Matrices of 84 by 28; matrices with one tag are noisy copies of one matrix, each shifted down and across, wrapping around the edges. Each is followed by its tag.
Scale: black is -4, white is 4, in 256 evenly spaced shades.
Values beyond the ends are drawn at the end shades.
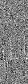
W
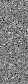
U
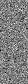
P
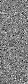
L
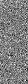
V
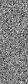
V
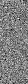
U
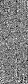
W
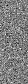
U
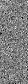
V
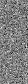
L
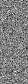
P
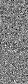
L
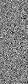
V
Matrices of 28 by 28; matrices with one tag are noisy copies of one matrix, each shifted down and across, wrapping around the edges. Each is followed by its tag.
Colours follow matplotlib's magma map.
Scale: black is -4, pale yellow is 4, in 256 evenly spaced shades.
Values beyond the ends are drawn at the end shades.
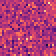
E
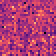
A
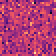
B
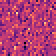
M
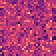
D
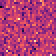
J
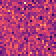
B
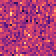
E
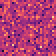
B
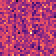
D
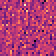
M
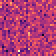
D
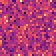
A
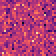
D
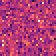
A
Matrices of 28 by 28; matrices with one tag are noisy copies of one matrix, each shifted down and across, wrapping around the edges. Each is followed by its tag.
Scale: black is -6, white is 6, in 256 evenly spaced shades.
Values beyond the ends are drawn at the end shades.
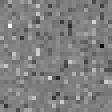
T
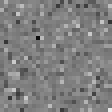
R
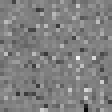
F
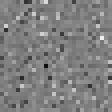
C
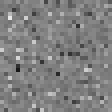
F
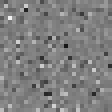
C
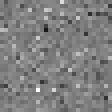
F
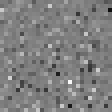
R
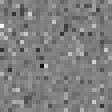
R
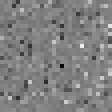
T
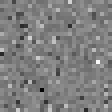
C
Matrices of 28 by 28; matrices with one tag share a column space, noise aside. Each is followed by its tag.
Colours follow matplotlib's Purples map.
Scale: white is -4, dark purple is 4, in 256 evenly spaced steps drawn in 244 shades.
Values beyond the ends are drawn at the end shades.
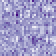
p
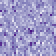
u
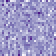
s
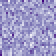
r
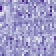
p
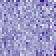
s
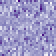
p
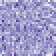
s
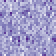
p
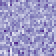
u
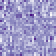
p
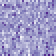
s
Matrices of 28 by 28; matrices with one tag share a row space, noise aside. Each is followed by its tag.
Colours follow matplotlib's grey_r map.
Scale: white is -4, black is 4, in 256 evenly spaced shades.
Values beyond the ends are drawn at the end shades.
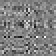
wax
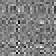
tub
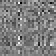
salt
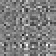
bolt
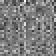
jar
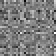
jar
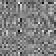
salt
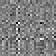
tub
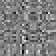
bolt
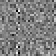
tub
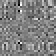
salt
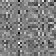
salt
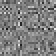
salt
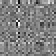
tub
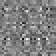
bolt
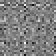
jar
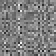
salt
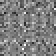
jar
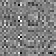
salt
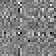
salt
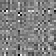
salt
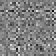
tub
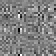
salt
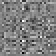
bolt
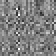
tub
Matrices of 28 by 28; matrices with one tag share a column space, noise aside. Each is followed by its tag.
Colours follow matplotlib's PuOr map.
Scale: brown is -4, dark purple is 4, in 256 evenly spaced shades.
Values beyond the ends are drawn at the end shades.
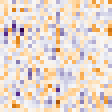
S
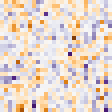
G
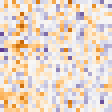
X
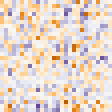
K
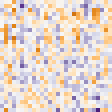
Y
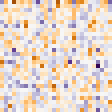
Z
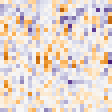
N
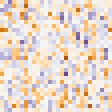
S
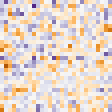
K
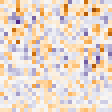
N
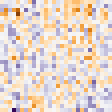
Y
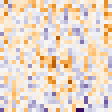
Y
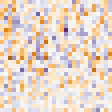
N
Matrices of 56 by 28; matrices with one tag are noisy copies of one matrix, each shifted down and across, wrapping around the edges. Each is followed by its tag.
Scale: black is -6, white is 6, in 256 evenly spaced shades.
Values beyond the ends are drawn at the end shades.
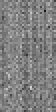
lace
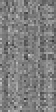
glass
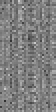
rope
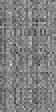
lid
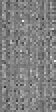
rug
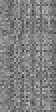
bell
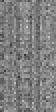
glass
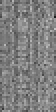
glass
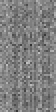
lace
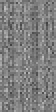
lid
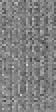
rug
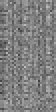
rope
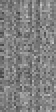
glass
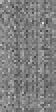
lace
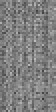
bell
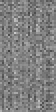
rope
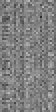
rope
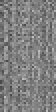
rug
